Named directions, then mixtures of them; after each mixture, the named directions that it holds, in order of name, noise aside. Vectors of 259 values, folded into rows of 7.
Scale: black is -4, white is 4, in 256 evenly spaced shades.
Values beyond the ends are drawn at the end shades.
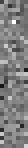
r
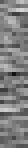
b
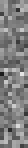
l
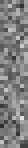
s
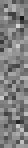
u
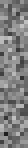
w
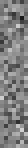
u.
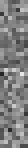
l.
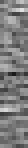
b.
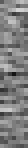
b.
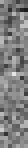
b, w.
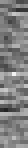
b.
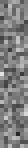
l, w.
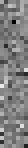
r.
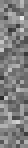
s, u.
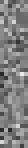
l, r.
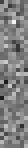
r, u.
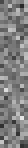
s.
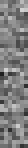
b, l.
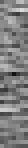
b.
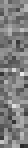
l, s.
